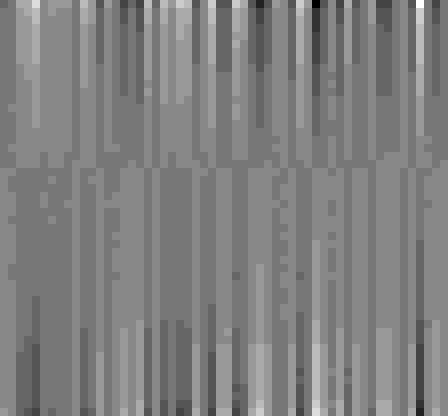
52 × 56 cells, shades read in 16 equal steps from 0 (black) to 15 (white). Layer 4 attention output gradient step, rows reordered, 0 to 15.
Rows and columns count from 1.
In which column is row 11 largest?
53
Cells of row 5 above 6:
38
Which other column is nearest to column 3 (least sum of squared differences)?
44
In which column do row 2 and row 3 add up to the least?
40
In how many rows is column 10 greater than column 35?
30
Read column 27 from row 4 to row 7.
10 10 10 10
